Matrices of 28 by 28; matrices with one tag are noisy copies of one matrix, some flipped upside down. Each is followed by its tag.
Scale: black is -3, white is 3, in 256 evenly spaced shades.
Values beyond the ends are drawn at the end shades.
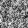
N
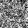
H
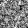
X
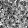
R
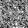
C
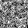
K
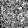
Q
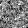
X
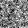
R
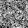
C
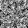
K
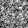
Q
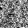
R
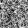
R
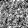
C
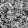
N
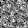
K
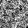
X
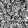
H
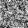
C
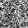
R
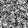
K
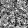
K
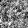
N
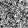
R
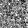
H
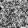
R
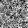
H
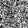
R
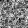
C
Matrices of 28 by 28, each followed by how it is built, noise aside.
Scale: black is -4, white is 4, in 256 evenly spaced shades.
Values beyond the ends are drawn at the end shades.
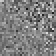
upper triangular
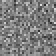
noise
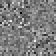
block diagonal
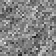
Hankel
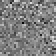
upper triangular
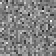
noise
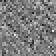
Toeplitz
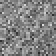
Hankel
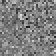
upper triangular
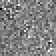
block diagonal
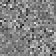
block diagonal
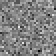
noise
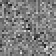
banded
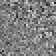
upper triangular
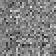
low rank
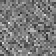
Toeplitz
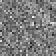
Toeplitz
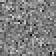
banded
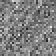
Hankel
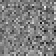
low rank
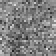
smooth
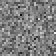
noise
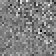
upper triangular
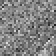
Hankel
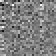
low rank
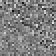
upper triangular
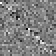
banded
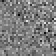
upper triangular
